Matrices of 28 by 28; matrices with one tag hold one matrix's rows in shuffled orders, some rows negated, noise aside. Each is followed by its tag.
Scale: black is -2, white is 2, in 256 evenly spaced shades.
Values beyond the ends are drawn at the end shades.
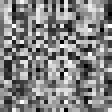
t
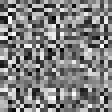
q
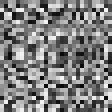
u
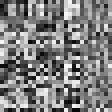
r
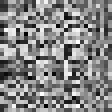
r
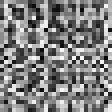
u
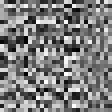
r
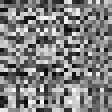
r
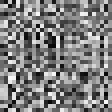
q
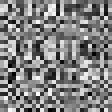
q
